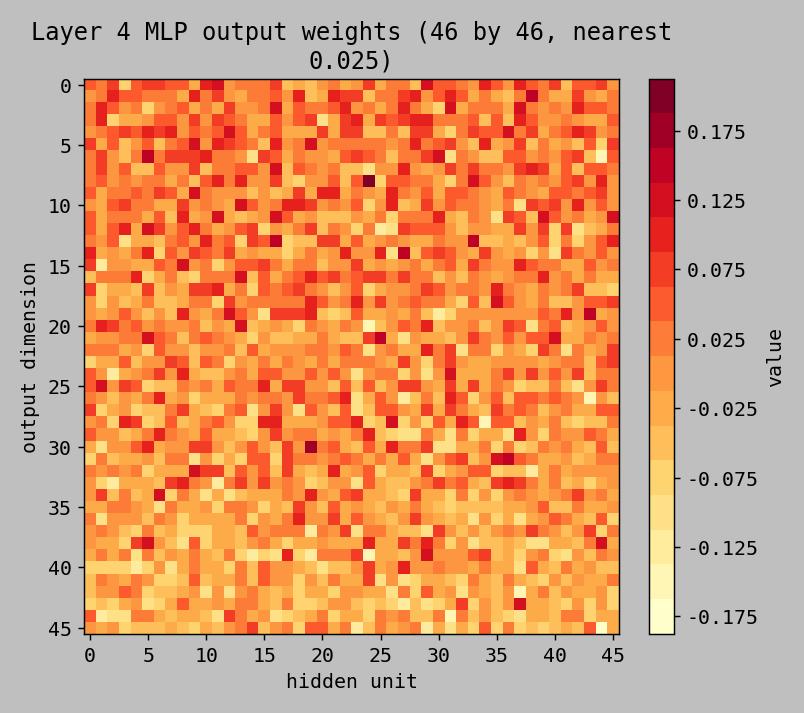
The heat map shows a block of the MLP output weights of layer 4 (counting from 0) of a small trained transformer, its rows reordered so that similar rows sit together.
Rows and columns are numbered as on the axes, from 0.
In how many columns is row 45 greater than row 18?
8
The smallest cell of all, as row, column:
45, 44
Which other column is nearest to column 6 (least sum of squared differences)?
40
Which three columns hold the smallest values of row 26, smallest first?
43, 27, 23
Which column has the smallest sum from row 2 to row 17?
17
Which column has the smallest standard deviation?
20
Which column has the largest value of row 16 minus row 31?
13
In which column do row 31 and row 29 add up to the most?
37
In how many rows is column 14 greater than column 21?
16
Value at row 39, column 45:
0
